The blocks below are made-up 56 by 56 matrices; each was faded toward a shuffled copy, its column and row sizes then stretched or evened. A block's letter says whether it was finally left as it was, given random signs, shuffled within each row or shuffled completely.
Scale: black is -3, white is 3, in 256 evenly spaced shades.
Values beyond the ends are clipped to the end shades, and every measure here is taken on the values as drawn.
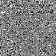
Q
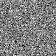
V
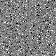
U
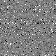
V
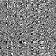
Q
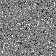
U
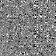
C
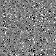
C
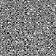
Q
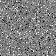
U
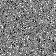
U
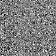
C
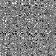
Q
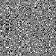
Q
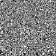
C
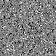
U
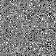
C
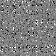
C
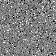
U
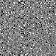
Q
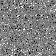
V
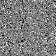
C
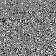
V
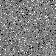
U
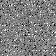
V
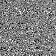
V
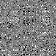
Q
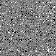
C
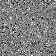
V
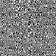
Q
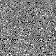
V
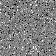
U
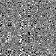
Q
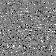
V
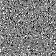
U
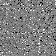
V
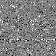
V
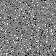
U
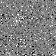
V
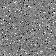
U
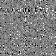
Q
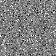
V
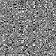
Q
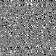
Q
